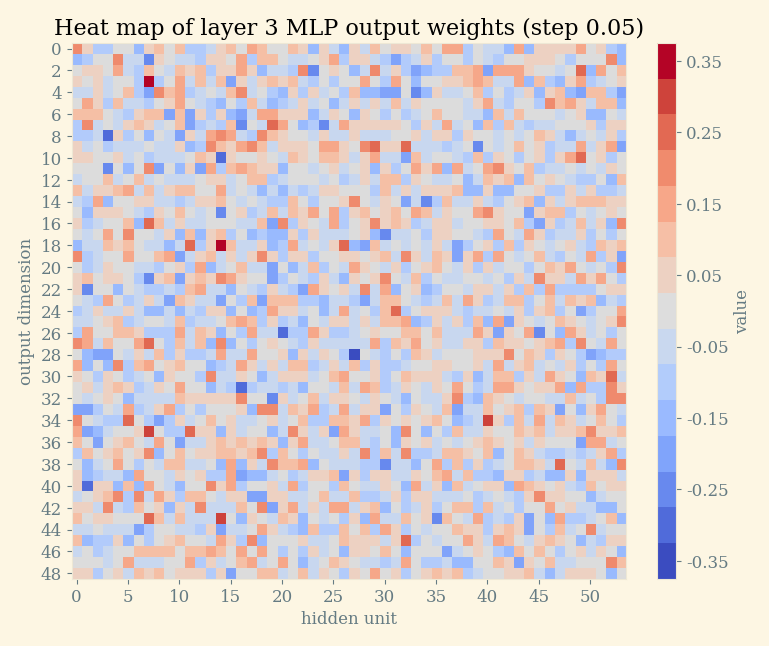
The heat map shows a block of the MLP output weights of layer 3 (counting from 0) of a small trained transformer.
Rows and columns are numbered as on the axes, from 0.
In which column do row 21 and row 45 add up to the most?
14
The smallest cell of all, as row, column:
28, 27
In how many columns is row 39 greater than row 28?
25
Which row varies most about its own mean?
2
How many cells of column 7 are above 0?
18
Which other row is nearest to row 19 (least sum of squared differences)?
36
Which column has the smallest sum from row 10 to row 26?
20
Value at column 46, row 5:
0.2
